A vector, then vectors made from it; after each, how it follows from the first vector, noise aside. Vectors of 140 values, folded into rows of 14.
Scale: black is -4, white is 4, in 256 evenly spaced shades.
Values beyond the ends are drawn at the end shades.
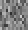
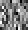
wrapped around, scaled up.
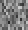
reversed.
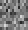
sign-scrambled.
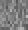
wrapped around, negated, shrunk.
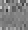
partly zeroed.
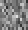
reversed, negated.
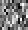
reversed, negated, scaled up.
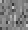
wrapped around, partly zeroed.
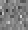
partly zeroed.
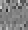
partly zeroed.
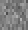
reversed, negated, shrunk.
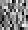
wrapped around, scaled up.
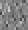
partly zeroed.
